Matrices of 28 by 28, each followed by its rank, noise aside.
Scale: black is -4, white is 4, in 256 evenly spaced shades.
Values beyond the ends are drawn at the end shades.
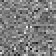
eight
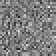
six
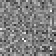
eight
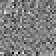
five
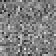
seven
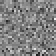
eight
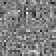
five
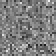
eight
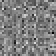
five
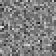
eight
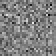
five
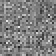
seven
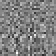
five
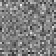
six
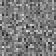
six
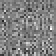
five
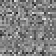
seven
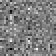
five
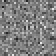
eight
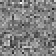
seven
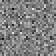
eight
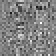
six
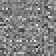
six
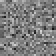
six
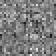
five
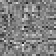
six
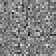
seven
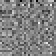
six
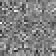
six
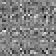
five
